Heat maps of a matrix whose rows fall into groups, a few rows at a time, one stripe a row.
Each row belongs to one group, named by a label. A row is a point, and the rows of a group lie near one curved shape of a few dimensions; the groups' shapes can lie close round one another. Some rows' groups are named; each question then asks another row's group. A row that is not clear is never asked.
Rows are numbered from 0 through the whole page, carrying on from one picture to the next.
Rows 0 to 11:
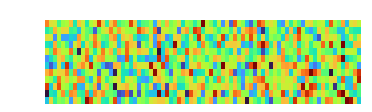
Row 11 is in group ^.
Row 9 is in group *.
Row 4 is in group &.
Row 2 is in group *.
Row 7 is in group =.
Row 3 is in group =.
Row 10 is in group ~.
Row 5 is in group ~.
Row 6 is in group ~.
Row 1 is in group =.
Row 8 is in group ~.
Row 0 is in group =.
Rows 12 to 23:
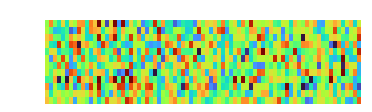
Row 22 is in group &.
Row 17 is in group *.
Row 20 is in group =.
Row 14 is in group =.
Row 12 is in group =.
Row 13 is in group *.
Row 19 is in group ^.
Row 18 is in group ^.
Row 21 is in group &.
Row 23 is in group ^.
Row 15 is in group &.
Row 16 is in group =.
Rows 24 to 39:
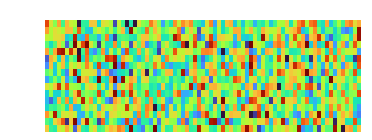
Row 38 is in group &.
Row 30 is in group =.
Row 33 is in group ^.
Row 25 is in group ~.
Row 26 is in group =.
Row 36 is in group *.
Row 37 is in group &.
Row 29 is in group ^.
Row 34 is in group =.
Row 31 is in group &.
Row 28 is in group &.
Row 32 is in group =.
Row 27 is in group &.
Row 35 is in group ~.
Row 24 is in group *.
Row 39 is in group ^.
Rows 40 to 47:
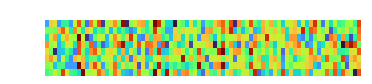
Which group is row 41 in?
=
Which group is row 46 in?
*
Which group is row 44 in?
*
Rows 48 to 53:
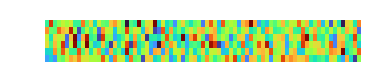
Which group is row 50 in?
&
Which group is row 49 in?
*
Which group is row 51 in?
&
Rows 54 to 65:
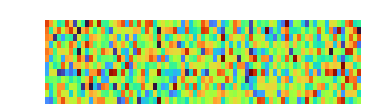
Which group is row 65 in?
~
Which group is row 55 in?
&
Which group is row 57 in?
&
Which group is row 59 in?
~
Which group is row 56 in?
*
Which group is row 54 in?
&
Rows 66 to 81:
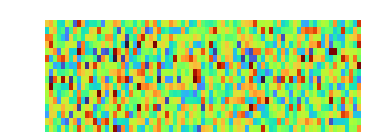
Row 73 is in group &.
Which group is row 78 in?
=
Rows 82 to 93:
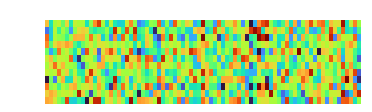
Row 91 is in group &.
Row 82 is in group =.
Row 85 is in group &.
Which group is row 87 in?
*
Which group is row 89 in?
^
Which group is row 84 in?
&
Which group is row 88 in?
&
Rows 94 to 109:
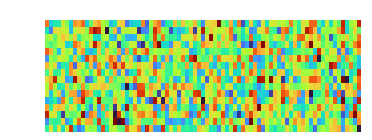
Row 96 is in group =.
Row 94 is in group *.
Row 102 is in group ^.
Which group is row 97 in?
=
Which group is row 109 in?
*
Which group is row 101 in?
=
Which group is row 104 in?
&
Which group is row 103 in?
*
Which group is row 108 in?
=
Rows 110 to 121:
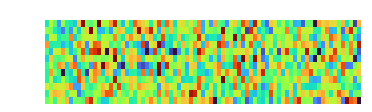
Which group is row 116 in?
~
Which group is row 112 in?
*
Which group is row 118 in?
*
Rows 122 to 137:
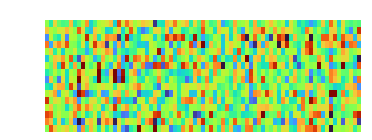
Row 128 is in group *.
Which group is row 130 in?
=
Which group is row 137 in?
=
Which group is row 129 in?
=
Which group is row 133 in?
*
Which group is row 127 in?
*
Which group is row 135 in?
=
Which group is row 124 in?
^
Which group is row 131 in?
&
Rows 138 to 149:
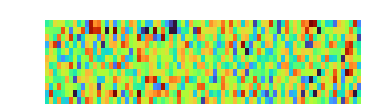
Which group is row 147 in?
*
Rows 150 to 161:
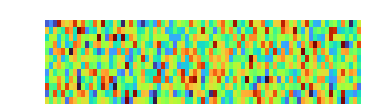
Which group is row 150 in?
~
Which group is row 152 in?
=
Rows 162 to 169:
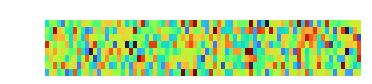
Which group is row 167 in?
=
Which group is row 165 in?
*
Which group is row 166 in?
^
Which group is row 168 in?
*
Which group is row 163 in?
^
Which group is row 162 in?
&
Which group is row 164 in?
^
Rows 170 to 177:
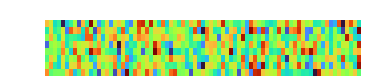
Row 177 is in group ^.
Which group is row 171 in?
=
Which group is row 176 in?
=
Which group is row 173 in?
=
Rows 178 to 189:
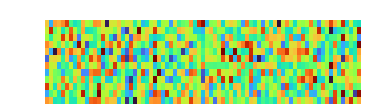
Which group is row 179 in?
=
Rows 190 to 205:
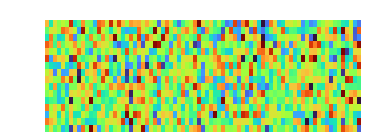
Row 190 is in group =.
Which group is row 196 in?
*
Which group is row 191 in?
*
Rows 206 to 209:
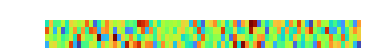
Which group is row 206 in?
=
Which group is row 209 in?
*
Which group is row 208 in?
=
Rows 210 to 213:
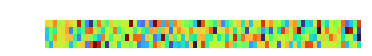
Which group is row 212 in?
*
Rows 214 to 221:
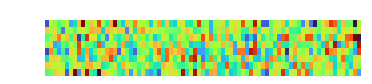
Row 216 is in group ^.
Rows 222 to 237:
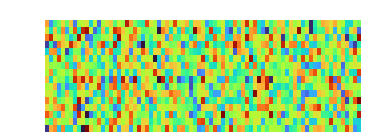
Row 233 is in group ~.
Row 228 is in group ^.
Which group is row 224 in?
^
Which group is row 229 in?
=
